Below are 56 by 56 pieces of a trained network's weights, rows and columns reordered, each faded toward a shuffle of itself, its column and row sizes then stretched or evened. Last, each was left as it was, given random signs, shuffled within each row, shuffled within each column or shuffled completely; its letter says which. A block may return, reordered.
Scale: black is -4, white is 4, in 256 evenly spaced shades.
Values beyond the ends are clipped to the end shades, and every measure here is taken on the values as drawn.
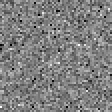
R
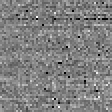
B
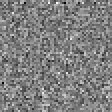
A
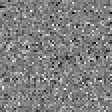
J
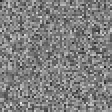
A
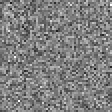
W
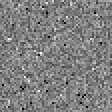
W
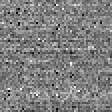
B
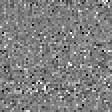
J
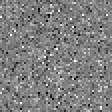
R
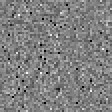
R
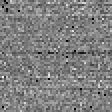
B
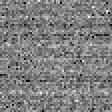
J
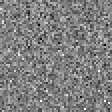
R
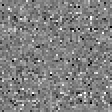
A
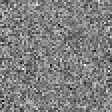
R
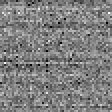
B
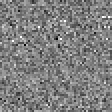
J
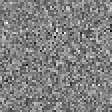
A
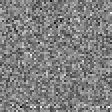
J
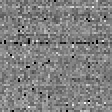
B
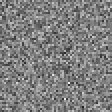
W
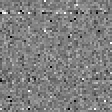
A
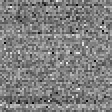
B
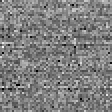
B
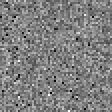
R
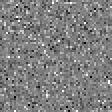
W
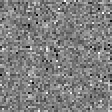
A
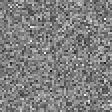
R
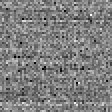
B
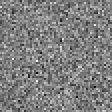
R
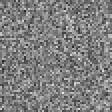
R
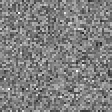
J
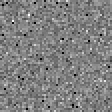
W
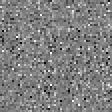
R
